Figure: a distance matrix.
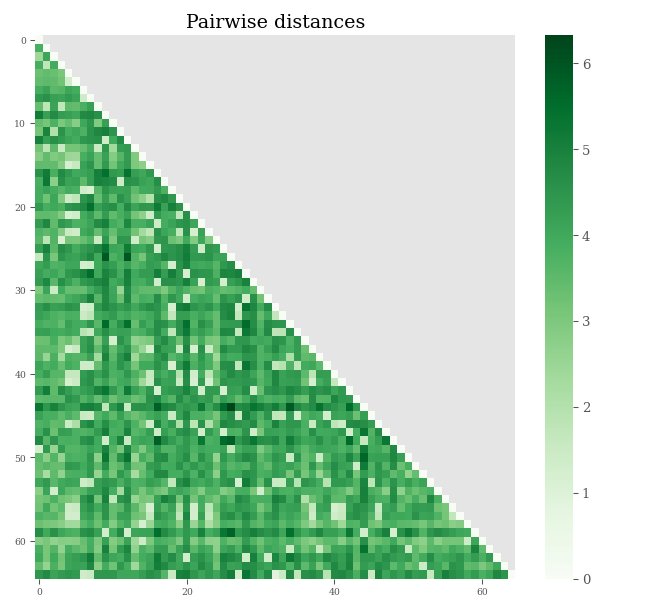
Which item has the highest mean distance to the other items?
44
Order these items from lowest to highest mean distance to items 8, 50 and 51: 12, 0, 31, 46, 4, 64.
0, 31, 4, 46, 64, 12
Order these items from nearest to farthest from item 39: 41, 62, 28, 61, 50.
61, 50, 41, 62, 28
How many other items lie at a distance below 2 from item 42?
5
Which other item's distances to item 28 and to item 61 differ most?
34
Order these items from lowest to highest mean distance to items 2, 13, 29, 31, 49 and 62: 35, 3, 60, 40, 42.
60, 3, 42, 40, 35
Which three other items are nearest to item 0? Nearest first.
49, 26, 2
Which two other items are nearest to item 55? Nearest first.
10, 36
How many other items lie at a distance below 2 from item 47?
5
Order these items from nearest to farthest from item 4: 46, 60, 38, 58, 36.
46, 58, 60, 36, 38
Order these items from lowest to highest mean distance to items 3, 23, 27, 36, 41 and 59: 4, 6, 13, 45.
4, 13, 45, 6
